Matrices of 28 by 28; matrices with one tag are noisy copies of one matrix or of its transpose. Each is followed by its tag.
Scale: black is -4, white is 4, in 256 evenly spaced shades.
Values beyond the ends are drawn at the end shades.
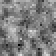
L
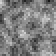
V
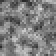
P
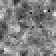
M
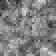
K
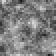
V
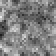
M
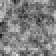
M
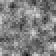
L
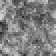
M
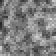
P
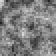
V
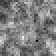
K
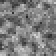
P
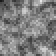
K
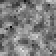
P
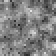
L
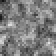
K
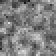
P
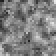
P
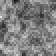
M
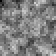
K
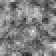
L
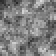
K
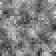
L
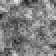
M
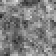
M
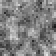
L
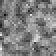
P
